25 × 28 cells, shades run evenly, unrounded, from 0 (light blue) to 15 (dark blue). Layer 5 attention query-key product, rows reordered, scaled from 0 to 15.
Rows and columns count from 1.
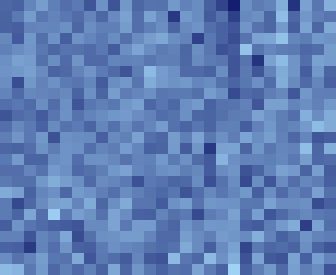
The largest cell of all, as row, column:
1, 20
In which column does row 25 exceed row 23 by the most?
16
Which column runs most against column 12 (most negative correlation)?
5
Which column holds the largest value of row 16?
21
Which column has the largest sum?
18
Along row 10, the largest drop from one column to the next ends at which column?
23
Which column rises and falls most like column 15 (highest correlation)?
7
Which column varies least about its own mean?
9
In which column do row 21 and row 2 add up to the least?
24
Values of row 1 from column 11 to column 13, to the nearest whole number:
5 9 8
